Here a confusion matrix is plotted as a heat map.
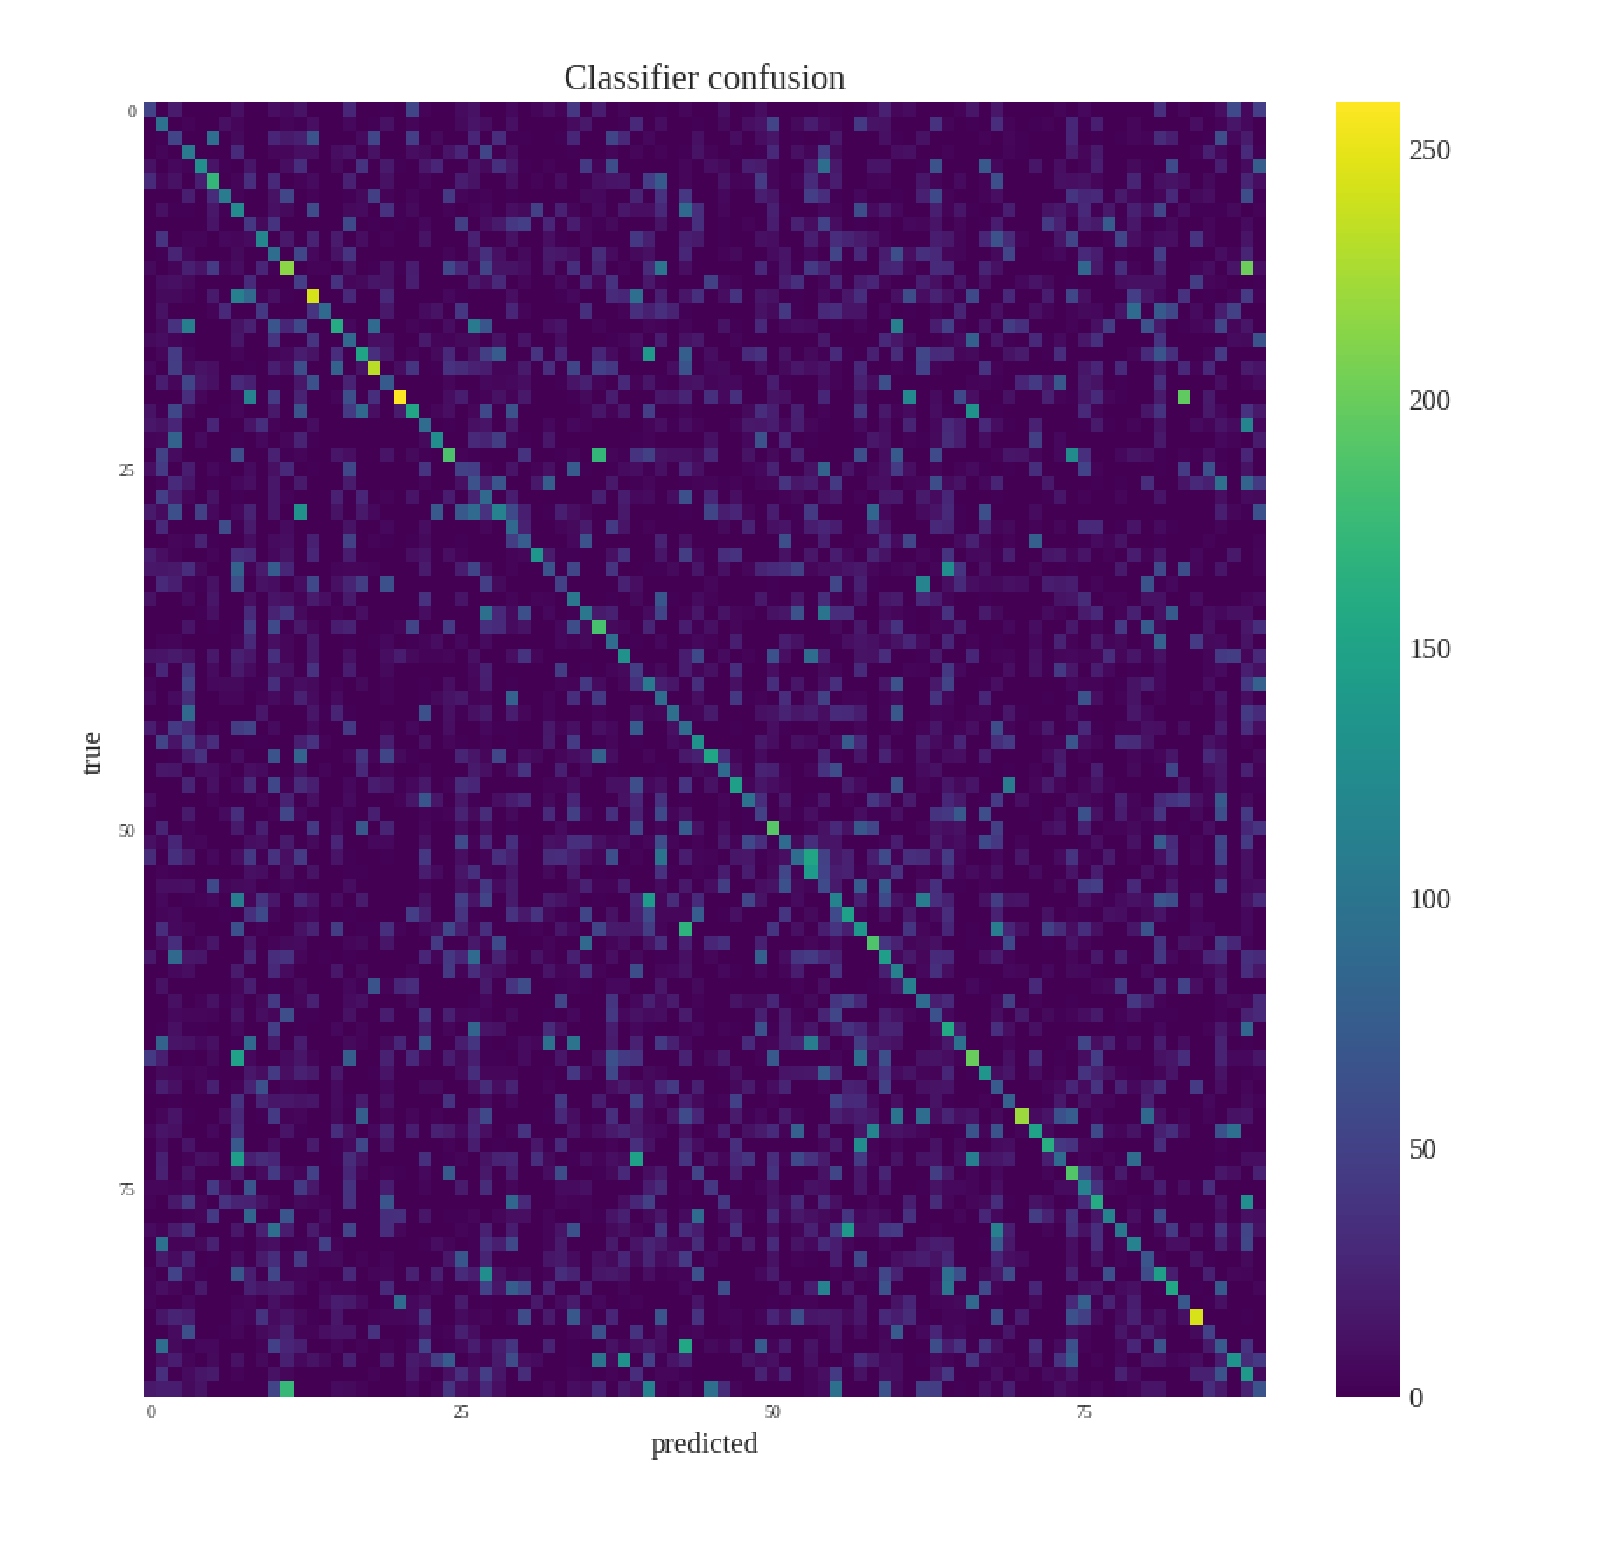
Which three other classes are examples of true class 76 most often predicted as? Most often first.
88, 29, 19
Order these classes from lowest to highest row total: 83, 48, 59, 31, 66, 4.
83, 31, 48, 4, 59, 66
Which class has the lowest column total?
14
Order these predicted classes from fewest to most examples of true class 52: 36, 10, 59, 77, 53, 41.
36, 77, 10, 59, 41, 53
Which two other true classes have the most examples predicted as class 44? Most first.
77, 56
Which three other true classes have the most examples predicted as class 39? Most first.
73, 13, 43
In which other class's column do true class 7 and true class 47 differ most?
69
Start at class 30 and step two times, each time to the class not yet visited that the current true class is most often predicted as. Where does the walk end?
58
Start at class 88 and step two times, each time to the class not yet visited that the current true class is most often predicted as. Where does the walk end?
43
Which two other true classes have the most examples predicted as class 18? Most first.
15, 61
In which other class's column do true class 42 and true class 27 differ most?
3
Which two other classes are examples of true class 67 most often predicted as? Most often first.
54, 37
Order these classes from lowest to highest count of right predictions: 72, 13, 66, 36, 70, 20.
72, 36, 66, 70, 13, 20
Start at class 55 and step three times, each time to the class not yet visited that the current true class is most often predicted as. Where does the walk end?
11
